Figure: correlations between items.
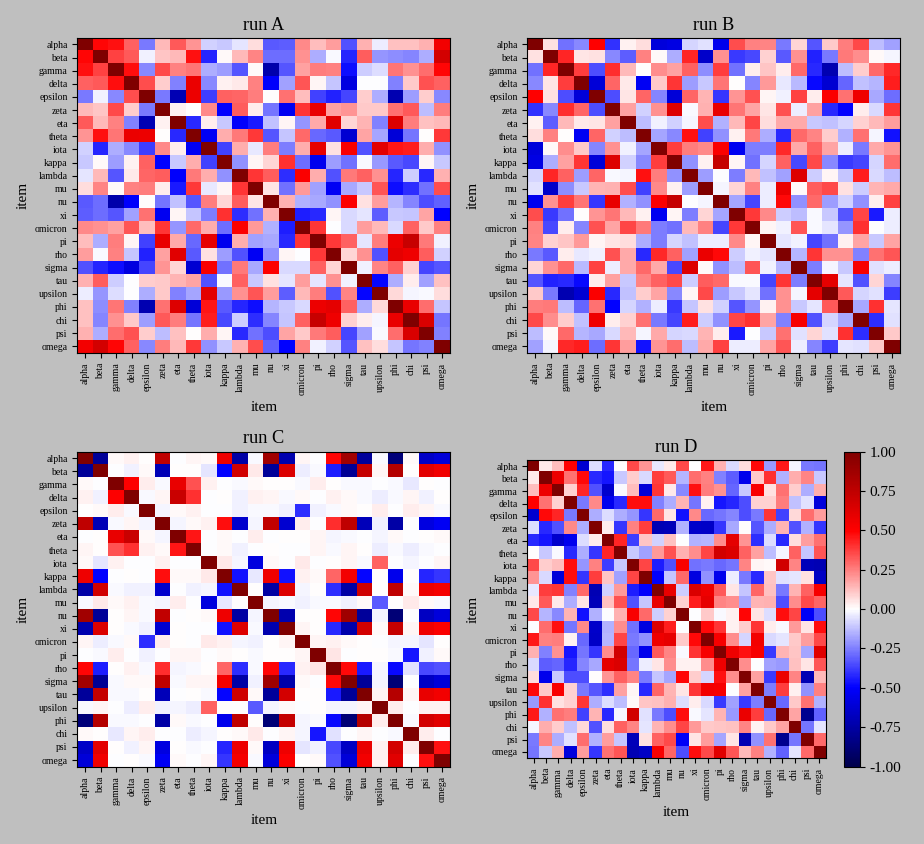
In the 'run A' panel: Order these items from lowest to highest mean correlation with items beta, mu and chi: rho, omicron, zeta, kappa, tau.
kappa, rho, tau, zeta, omicron
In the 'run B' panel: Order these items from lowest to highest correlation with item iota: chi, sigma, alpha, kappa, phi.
alpha, chi, phi, sigma, kappa
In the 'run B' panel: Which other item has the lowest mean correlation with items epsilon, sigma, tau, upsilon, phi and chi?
delta
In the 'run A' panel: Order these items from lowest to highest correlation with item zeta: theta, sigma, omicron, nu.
nu, theta, sigma, omicron
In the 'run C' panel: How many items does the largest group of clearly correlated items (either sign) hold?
13
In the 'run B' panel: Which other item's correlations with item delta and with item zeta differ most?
tau
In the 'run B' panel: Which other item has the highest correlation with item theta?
lambda
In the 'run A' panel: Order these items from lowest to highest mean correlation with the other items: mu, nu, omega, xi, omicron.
xi, nu, mu, omega, omicron
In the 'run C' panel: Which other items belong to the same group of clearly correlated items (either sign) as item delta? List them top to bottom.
gamma, eta, theta
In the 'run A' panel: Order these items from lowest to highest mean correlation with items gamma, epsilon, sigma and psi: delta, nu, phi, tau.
nu, tau, phi, delta
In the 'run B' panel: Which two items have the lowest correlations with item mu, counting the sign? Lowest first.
beta, theta
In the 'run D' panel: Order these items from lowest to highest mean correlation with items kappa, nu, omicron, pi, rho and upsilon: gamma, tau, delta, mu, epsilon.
epsilon, gamma, delta, tau, mu
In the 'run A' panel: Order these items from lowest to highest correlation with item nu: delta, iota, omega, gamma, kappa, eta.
gamma, delta, omega, eta, kappa, iota
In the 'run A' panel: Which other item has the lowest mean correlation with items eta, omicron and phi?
epsilon
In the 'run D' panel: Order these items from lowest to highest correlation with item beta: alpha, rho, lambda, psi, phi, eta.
eta, rho, phi, alpha, psi, lambda
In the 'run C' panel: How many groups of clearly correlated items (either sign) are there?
5
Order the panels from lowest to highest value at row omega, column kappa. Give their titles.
run D, run C, run A, run B
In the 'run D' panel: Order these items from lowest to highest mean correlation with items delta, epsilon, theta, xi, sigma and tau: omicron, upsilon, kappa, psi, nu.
kappa, psi, upsilon, nu, omicron
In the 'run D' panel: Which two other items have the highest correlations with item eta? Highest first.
rho, theta
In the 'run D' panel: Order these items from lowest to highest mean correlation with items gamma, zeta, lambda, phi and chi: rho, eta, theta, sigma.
eta, rho, theta, sigma
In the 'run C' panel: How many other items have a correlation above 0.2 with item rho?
5
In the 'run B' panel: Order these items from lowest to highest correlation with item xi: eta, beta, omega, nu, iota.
iota, beta, nu, omega, eta
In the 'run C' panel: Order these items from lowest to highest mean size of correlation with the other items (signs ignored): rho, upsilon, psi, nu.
upsilon, rho, psi, nu
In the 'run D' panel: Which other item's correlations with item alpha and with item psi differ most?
phi
